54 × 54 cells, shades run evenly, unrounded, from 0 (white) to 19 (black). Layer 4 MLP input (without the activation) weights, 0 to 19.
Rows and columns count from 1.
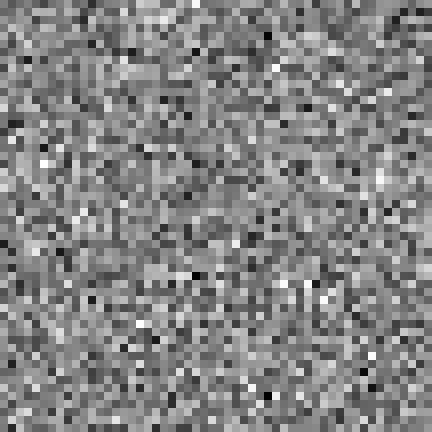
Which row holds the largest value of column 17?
7
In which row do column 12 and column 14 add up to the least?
29
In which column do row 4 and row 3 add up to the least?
21
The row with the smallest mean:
23
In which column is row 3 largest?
50
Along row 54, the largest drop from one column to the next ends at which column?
3
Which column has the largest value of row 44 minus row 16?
22
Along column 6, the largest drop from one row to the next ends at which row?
20
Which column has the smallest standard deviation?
37
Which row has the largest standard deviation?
36
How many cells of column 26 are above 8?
38
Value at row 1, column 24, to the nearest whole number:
8
